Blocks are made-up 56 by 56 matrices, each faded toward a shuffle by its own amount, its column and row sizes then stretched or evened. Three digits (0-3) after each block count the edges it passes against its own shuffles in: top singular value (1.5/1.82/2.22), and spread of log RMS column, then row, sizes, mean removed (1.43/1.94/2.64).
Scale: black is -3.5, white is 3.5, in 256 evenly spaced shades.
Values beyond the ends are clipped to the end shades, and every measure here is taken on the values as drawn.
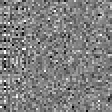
2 2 0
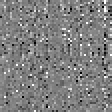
2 2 1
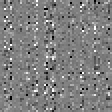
0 3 1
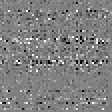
1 1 3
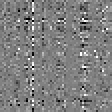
3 3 1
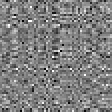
3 1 2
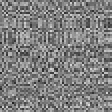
3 0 1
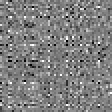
3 2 2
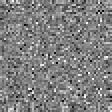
2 0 0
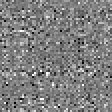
2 1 2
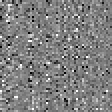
2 2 1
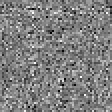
0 2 1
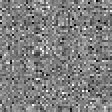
2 1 0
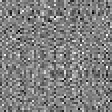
3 2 0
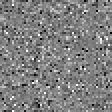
0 1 1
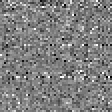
2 0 2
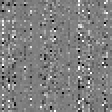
1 3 0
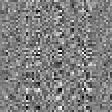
3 3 1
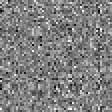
2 2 0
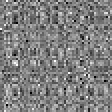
3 1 0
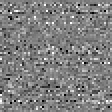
1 0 3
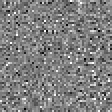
2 1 1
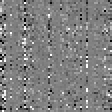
1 3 1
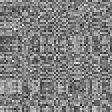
3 0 0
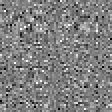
2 1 1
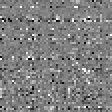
0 2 3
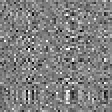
3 2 2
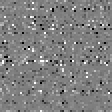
0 1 3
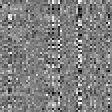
3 3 0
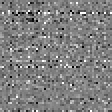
1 1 3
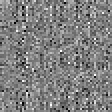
2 2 1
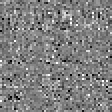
1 1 2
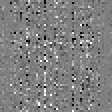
0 3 1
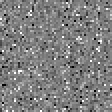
0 1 0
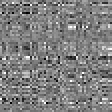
3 0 3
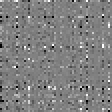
1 3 2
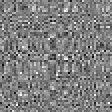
3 0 1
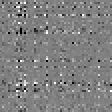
1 2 3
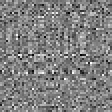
2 0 2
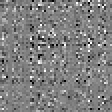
1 3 2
